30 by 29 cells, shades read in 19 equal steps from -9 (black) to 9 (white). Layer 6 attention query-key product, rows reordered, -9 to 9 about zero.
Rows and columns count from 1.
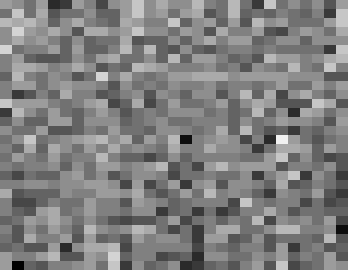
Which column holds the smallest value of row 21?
16
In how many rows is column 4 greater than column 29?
16
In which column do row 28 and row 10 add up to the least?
25
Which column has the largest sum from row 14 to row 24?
24
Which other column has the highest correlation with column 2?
17
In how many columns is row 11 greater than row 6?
13
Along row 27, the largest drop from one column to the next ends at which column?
29
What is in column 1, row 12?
5
